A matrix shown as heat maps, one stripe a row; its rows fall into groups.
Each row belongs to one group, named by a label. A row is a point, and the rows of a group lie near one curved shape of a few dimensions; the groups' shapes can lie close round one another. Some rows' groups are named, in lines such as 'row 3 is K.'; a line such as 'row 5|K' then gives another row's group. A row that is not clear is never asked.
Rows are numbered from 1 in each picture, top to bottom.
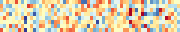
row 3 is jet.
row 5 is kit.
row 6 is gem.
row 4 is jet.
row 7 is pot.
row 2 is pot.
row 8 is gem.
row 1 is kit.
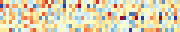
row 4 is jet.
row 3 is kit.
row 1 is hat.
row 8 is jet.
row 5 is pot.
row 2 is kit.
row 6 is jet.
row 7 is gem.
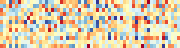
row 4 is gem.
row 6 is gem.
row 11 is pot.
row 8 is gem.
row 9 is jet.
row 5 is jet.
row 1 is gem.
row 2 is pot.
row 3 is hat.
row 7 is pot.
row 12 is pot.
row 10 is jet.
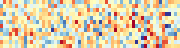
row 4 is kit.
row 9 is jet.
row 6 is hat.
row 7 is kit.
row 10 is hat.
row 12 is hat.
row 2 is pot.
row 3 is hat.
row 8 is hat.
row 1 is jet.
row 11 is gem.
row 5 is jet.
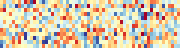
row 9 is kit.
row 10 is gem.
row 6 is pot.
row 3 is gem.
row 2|pot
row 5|hat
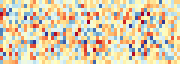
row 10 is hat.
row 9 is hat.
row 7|jet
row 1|jet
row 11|kit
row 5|gem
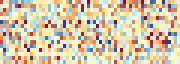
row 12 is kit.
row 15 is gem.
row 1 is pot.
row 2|pot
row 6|kit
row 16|kit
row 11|kit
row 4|kit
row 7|hat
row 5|hat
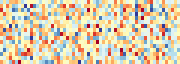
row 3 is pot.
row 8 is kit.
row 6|gem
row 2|gem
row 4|jet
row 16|gem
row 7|pot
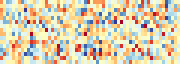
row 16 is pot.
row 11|jet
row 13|hat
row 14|kit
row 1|kit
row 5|kit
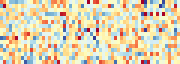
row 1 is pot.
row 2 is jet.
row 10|kit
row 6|hat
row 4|hat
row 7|gem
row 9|pot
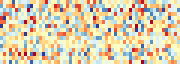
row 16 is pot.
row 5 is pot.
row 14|gem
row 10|hat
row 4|jet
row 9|kit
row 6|gem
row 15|jet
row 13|pot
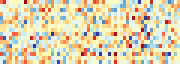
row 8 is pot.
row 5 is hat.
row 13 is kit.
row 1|gem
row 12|jet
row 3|gem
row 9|hat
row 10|pot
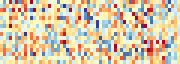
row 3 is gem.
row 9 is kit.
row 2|kit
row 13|jet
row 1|pot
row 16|kit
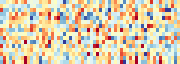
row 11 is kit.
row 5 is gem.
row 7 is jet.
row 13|pot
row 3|kit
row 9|hat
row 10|jet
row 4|gem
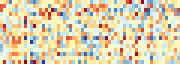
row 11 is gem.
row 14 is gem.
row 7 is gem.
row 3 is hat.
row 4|gem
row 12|hat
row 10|gem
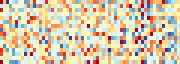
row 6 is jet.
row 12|jet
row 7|pot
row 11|pot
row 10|jet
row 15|hat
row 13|kit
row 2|jet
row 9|gem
